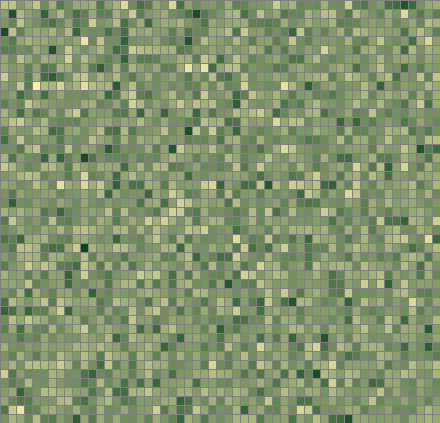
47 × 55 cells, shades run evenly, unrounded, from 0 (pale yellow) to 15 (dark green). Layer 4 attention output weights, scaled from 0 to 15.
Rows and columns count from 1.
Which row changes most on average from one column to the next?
21
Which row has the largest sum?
18
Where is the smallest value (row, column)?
10, 5
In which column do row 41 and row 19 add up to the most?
49
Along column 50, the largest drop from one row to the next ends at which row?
26
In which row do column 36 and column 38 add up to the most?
42
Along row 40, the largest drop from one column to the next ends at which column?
14
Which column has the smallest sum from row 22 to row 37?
34
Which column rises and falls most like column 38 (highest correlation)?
2
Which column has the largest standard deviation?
11
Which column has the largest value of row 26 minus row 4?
31
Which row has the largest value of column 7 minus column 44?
9
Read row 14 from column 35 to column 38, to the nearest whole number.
2 6 4 4
